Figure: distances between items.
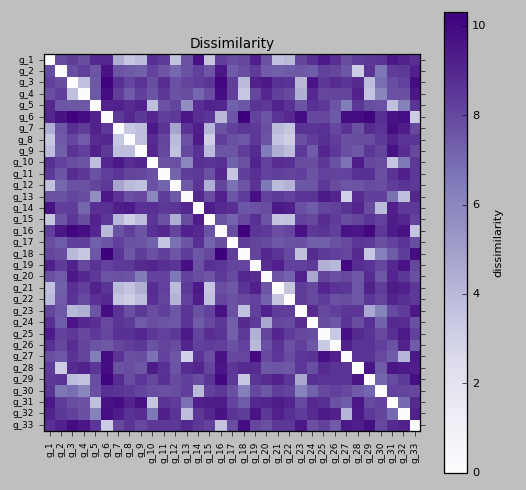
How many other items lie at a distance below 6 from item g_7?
7
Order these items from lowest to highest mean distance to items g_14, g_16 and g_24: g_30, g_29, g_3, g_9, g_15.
g_30, g_9, g_15, g_29, g_3
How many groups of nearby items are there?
10
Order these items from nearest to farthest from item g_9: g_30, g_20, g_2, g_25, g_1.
g_1, g_20, g_2, g_30, g_25
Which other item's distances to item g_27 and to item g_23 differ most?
g_13
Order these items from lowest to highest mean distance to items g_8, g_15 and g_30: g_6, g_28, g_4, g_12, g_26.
g_12, g_4, g_28, g_26, g_6
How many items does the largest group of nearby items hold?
8
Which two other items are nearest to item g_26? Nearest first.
g_25, g_19
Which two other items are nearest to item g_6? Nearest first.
g_33, g_16
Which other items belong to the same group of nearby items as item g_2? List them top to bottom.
g_28
